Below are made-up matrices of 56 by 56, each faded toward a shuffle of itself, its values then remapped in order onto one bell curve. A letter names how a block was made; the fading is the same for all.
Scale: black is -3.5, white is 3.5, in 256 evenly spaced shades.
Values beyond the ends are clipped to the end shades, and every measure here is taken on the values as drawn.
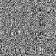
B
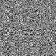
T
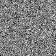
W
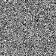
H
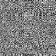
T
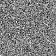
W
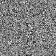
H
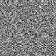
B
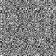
B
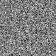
W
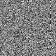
H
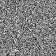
W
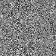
H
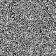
W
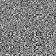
B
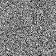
W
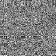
B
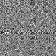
T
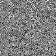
H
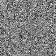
W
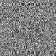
T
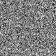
W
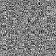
B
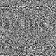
T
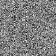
H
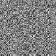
B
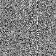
H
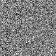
H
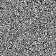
H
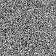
W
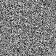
W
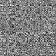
T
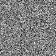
W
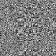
B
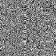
B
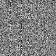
H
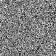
W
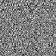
T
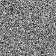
W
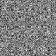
T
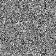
H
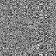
B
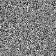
H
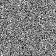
W
